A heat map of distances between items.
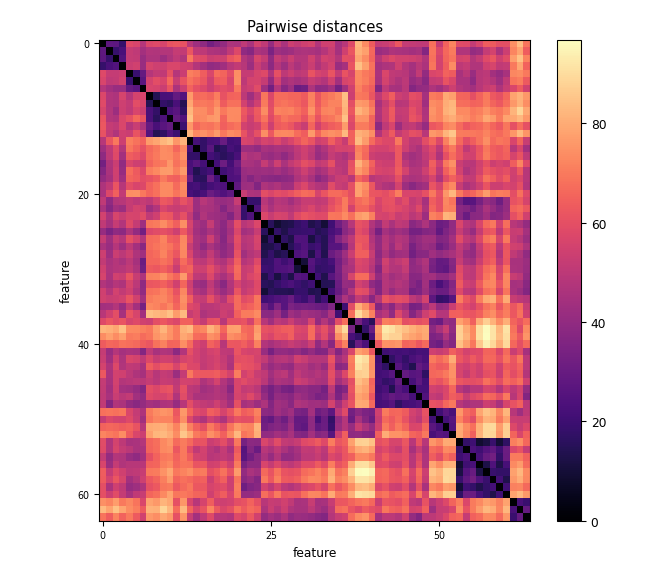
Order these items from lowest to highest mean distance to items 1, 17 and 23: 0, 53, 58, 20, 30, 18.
18, 0, 20, 53, 58, 30
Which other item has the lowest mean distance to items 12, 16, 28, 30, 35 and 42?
25
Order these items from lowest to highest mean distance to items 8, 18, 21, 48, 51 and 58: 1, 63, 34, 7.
1, 7, 34, 63
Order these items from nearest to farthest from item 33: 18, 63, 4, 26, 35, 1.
26, 35, 63, 18, 1, 4
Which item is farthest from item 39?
57
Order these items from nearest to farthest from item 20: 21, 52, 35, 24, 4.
21, 24, 35, 4, 52
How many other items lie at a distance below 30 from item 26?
10
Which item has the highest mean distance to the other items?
38
